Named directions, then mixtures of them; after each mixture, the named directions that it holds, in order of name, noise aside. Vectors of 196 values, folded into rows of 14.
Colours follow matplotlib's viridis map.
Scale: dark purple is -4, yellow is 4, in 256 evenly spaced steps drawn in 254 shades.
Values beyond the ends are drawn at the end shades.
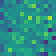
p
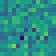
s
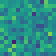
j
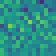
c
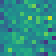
p.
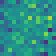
p.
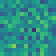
c, s.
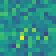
s.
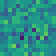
s.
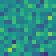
j, p.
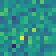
j, s.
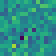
j, s.
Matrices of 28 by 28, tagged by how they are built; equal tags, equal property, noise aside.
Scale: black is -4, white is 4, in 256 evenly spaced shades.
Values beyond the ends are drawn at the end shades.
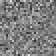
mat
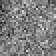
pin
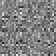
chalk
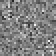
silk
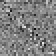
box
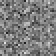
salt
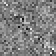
box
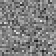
mat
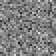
salt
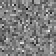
mat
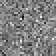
mat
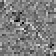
box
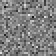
mat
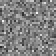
mat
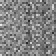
salt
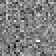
chalk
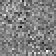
silk
